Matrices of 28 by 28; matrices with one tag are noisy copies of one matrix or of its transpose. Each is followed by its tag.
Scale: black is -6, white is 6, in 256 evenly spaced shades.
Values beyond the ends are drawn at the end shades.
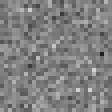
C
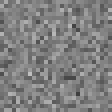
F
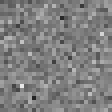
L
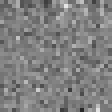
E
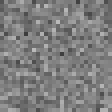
L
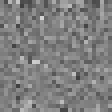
E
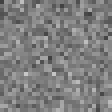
L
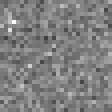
C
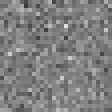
C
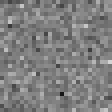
L
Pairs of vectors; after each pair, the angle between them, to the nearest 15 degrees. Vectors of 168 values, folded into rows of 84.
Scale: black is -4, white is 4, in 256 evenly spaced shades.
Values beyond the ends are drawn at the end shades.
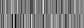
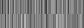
75 degrees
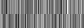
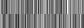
15 degrees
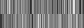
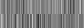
135 degrees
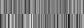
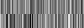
150 degrees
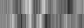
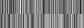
105 degrees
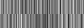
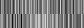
150 degrees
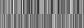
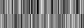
45 degrees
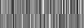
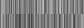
75 degrees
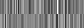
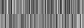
60 degrees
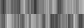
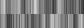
165 degrees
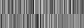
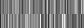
105 degrees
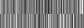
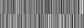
30 degrees
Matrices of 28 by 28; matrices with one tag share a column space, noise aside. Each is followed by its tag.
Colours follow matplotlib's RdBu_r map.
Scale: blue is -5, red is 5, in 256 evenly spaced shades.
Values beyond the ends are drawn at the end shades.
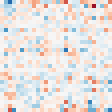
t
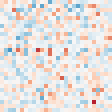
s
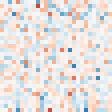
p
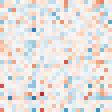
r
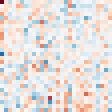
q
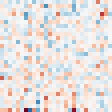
p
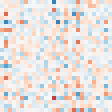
r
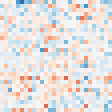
t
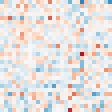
q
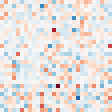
q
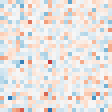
r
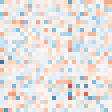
r
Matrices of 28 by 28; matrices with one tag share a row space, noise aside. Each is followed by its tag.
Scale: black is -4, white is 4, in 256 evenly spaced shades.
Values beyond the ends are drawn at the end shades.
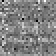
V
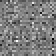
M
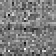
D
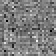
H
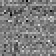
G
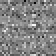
D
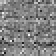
V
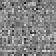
D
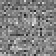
D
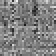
H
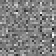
M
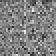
D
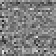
V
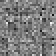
M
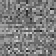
G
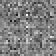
G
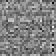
M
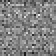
D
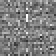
G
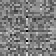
G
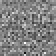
D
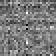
G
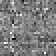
H
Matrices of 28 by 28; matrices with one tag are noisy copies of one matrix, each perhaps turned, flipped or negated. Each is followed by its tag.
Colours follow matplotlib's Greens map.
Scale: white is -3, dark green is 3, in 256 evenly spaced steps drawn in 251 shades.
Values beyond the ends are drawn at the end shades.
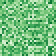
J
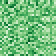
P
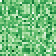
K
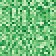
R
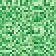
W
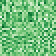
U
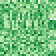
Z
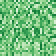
P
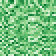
P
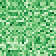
R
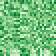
Z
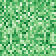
W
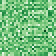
J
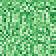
W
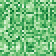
K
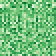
J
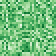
K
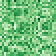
K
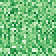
J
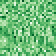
Z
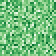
W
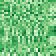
Z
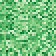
P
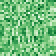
Z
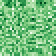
Z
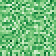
W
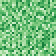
R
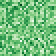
R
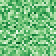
R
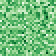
R
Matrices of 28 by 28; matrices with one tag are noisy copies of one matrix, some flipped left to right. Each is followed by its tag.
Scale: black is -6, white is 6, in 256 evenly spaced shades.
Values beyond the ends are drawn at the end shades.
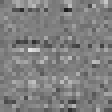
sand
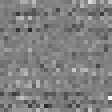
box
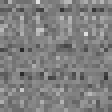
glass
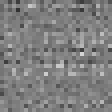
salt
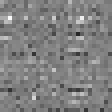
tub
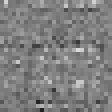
sand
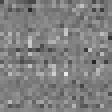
salt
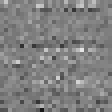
sand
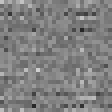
box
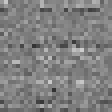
sand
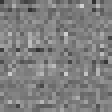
salt
